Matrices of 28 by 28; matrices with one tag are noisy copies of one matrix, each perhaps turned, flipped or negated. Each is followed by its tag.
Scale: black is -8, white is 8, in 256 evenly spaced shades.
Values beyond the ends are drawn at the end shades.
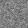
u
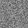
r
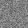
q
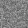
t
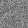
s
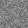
r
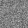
s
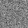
t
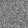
t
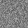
u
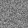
r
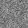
r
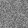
s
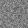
u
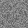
u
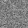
s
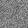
r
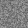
t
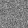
q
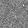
r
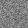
u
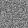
t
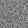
u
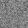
s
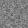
u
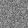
q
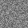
u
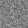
u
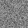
r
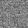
s
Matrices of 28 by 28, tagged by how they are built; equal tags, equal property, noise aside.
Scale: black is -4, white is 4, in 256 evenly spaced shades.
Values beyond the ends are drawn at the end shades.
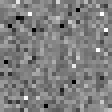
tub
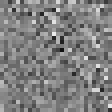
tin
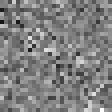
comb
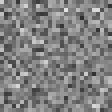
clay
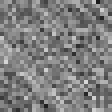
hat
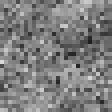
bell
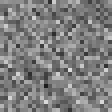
hat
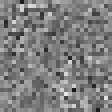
comb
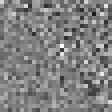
tin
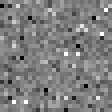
tub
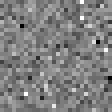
tub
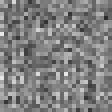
clay
